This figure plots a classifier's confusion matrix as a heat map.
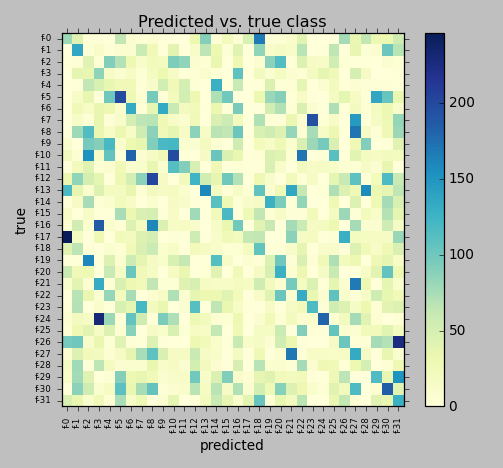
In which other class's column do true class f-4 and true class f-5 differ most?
f-29
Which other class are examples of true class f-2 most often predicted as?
f-20
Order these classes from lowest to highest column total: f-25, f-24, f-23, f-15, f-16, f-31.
f-24, f-23, f-15, f-16, f-25, f-31
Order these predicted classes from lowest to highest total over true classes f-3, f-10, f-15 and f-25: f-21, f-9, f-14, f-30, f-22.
f-21, f-9, f-30, f-14, f-22
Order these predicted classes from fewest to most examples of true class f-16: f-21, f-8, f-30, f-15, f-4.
f-4, f-15, f-30, f-21, f-8
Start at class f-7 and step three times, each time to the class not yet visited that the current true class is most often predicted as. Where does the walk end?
f-8
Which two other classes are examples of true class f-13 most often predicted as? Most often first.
f-28, f-21
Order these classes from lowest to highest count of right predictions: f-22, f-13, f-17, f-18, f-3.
f-17, f-3, f-18, f-22, f-13
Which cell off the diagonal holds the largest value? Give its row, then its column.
f-17, f-0
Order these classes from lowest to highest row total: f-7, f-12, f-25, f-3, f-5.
f-3, f-25, f-7, f-5, f-12
